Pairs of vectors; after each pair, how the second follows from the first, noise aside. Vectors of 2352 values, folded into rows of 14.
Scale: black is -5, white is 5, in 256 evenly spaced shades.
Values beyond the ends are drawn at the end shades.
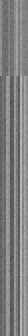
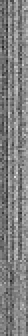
reversed, negated.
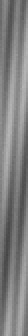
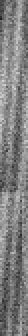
wrapped around, negated.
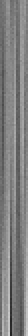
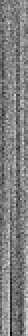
copied.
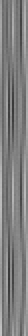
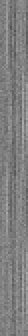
wrapped around, negated, shrunk.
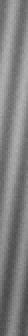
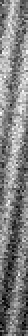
scaled up.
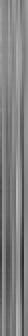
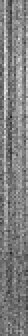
reversed, negated.
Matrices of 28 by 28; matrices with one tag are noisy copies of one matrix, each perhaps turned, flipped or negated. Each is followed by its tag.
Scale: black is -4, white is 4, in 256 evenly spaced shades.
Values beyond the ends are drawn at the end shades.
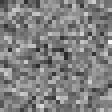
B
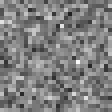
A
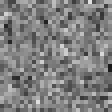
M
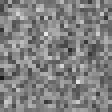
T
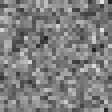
A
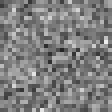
B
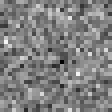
B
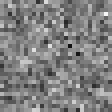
M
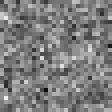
M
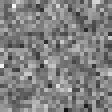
M
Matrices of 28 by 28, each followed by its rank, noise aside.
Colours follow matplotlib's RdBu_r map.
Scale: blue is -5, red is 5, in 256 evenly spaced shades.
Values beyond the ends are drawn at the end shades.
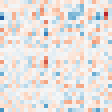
four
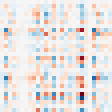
two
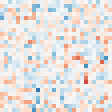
eight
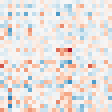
four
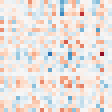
four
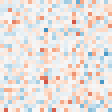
eight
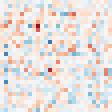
six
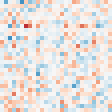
six
